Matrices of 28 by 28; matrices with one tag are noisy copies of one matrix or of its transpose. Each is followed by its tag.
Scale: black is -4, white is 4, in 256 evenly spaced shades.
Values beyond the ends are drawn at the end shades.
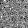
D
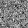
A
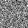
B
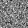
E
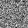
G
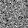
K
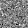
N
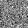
G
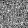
D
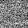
D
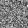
B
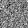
E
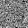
G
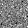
G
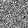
N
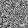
N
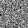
K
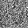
G
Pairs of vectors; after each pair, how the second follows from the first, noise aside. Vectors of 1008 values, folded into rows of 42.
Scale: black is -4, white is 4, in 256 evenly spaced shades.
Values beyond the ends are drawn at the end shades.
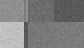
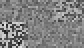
sign-scrambled.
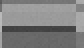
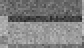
reversed.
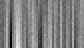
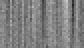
reversed, shrunk.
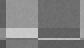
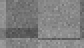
negated, shrunk.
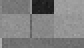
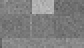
negated, shrunk.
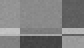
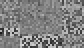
sign-scrambled.
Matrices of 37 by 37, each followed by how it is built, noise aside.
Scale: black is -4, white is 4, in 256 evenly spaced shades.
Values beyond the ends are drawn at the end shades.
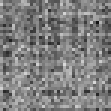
blocks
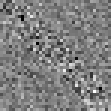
banded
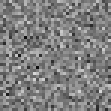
noise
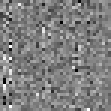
uneven columns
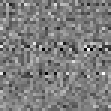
uneven rows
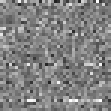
uneven rows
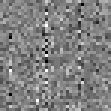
uneven columns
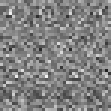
repeating columns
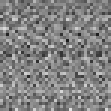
repeating columns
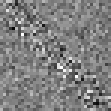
banded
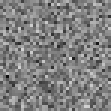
noise
